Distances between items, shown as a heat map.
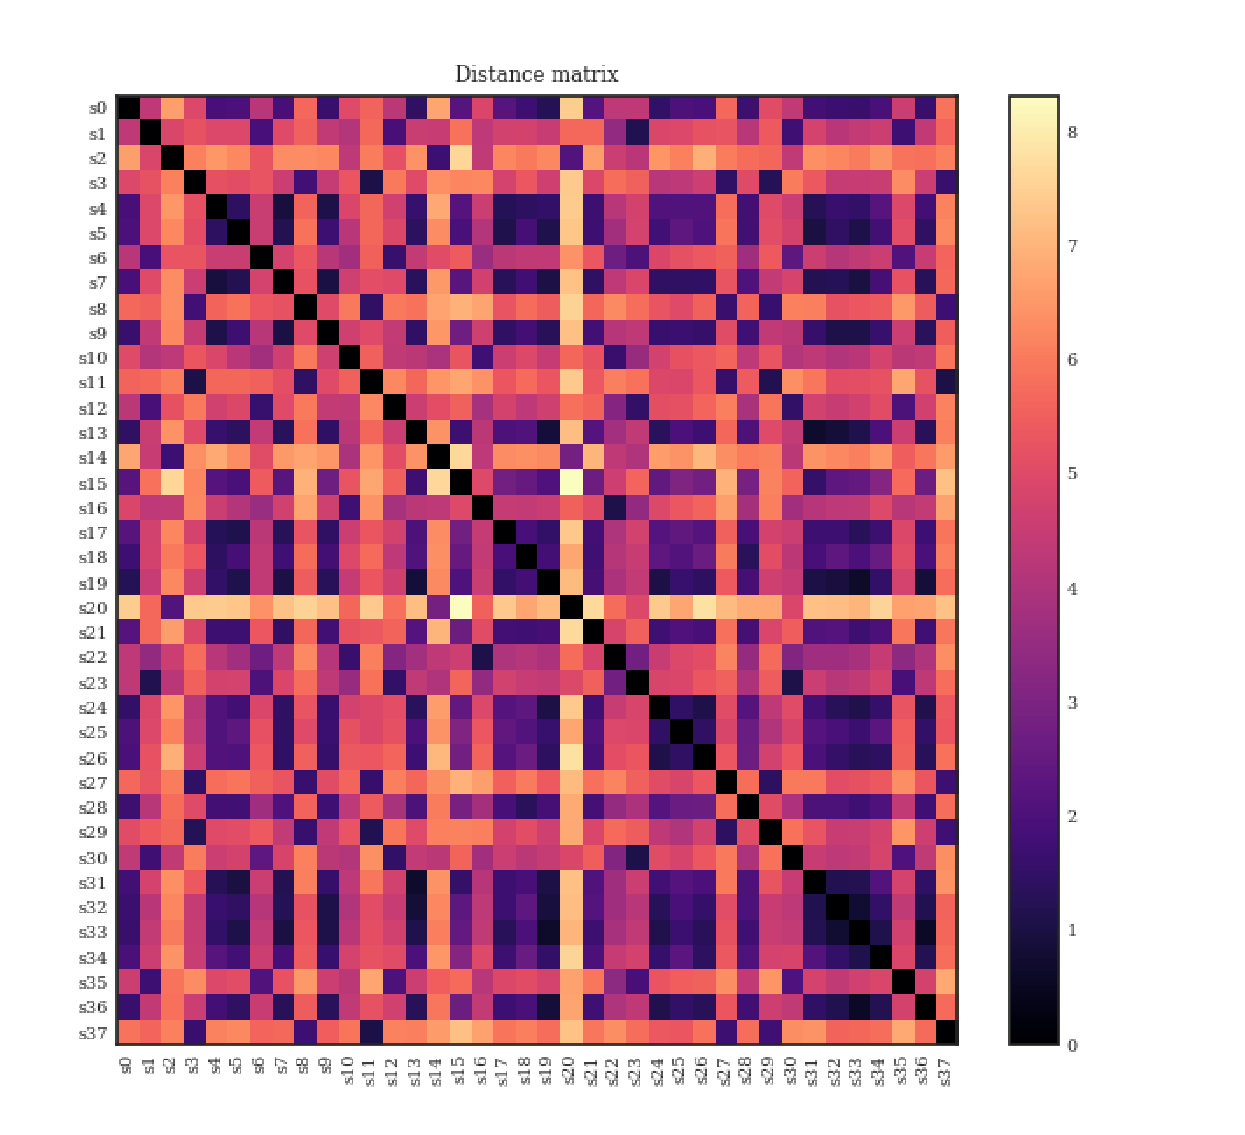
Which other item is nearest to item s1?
s23
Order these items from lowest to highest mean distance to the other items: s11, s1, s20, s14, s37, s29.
s1, s29, s11, s37, s14, s20
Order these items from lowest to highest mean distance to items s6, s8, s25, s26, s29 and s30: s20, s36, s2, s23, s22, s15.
s36, s23, s22, s15, s2, s20
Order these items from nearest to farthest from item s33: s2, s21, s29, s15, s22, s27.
s21, s15, s22, s29, s27, s2
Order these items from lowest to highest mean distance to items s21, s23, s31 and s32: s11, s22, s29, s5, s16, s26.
s5, s26, s22, s16, s29, s11
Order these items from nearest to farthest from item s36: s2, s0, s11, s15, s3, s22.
s0, s15, s22, s3, s11, s2
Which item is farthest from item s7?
s20
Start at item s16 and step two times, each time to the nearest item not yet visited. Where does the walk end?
s10
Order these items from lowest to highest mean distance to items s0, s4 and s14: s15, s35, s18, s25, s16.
s18, s25, s15, s16, s35
